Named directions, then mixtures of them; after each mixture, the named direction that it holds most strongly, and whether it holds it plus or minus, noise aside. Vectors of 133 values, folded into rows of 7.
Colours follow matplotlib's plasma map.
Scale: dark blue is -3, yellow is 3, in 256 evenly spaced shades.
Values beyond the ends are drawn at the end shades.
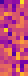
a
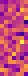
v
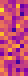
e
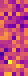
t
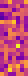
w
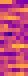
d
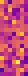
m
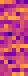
d, plus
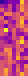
a, plus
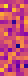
w, minus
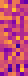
w, minus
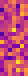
e, minus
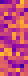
a, plus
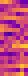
d, plus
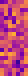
m, minus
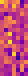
a, minus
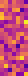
v, minus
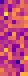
m, minus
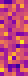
w, minus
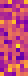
w, plus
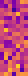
a, plus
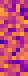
v, minus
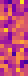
a, plus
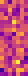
m, plus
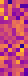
m, plus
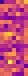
d, minus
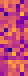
a, minus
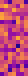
w, minus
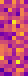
m, plus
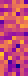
t, minus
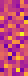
v, minus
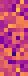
a, plus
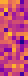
a, minus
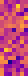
t, minus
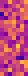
w, plus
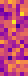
e, minus
